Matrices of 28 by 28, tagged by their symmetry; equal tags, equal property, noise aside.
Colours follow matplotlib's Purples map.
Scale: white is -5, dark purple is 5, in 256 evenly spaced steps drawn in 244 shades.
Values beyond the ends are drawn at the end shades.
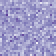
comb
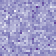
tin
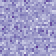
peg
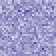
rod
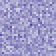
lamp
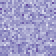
rod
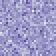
lamp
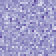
peg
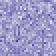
peg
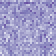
rod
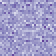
rod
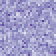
peg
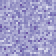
tin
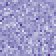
lamp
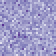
peg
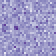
tin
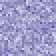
peg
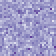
rod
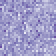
tin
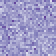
peg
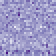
rod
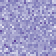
lamp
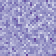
lamp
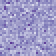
rod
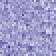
comb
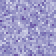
comb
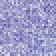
lamp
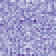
rod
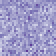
comb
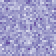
rod
